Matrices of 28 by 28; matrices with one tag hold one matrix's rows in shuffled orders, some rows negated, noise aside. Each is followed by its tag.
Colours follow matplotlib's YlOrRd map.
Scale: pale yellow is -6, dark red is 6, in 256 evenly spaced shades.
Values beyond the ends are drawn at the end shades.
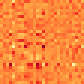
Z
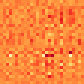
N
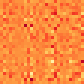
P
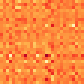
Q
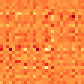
Q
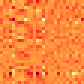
Z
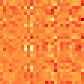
P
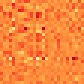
Z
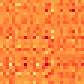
Q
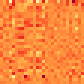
Z
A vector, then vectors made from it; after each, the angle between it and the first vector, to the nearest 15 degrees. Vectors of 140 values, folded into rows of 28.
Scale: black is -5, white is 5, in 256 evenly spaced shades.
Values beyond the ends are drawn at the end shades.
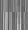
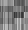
45 degrees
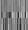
135 degrees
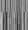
135 degrees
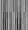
150 degrees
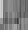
120 degrees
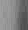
90 degrees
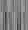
150 degrees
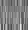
60 degrees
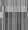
135 degrees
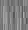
45 degrees
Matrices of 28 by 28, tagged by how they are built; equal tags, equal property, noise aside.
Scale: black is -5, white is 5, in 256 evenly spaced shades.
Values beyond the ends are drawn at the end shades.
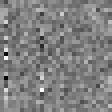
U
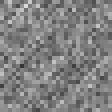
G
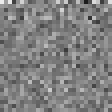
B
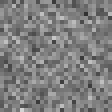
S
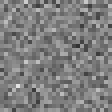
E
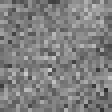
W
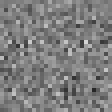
B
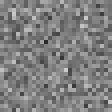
E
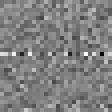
B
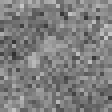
W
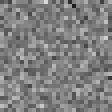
E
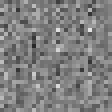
U
